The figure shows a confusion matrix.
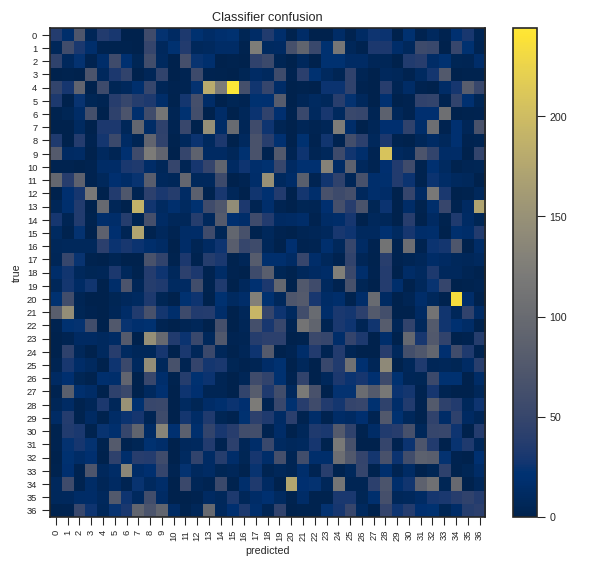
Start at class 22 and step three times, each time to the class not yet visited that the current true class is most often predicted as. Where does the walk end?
8
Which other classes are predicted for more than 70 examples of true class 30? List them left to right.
7, 9, 11, 24
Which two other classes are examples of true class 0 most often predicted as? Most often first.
2, 8
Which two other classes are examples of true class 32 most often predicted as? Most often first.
24, 31
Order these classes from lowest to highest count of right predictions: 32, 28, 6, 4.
28, 4, 6, 32
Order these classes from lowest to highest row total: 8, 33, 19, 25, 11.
33, 8, 19, 25, 11
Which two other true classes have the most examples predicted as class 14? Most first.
4, 10
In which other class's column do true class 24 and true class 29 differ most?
31
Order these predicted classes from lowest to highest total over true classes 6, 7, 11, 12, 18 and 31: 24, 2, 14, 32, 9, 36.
36, 14, 2, 9, 32, 24
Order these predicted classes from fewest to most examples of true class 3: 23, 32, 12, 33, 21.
23, 32, 21, 12, 33
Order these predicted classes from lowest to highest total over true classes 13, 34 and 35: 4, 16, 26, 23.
23, 16, 26, 4
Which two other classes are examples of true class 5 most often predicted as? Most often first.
19, 12
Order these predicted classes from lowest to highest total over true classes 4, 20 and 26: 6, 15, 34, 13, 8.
6, 8, 13, 15, 34
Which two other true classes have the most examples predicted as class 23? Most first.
10, 12
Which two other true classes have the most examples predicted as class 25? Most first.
10, 32
